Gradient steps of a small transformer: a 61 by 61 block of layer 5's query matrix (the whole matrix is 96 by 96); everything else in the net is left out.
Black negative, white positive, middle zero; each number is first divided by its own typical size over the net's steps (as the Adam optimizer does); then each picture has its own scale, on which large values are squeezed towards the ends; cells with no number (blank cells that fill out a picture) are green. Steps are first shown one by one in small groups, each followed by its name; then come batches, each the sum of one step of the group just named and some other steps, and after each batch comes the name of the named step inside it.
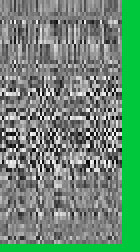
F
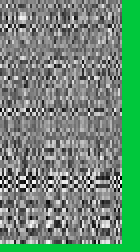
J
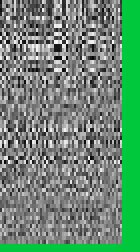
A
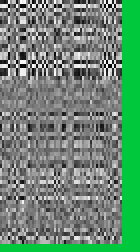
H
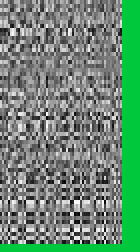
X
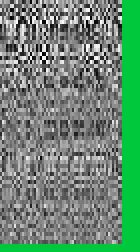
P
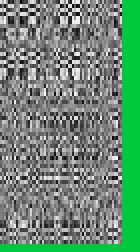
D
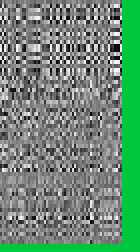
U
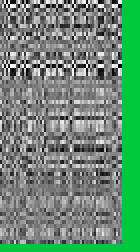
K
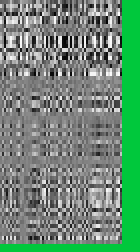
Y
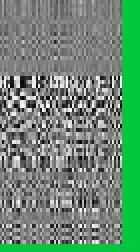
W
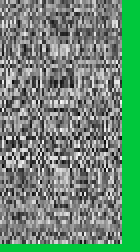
F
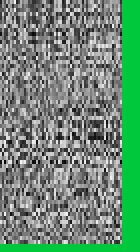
A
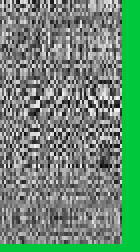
H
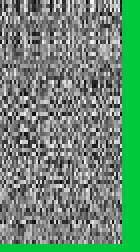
A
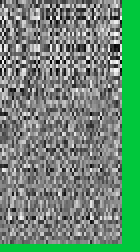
U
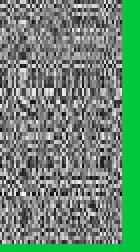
H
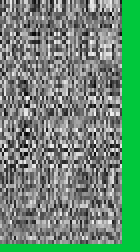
A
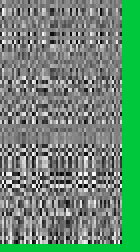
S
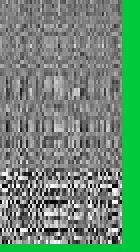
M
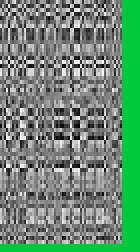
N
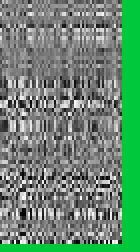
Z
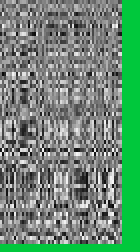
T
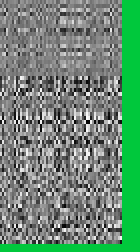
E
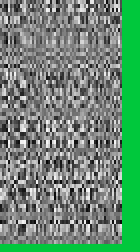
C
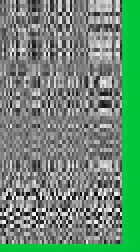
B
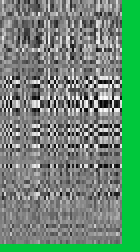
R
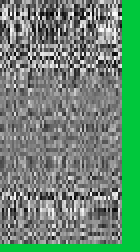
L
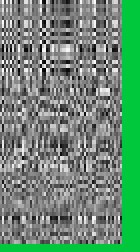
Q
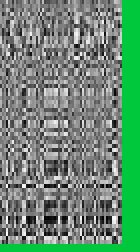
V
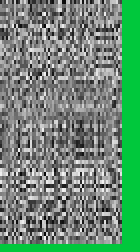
V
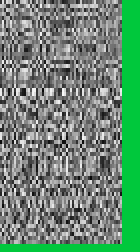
Q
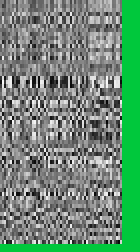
B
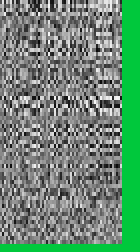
R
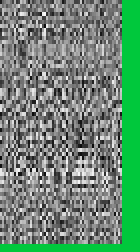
S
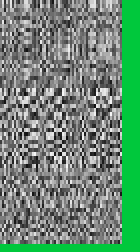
Q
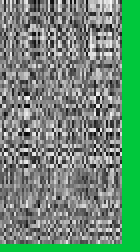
T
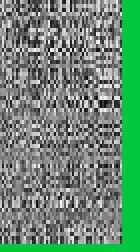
R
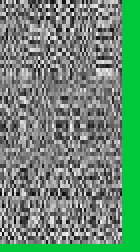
N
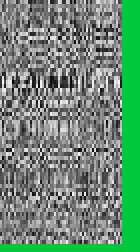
T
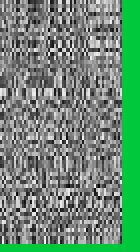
B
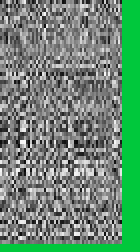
C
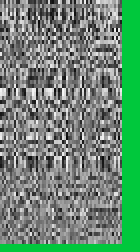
L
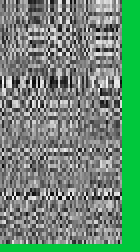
B
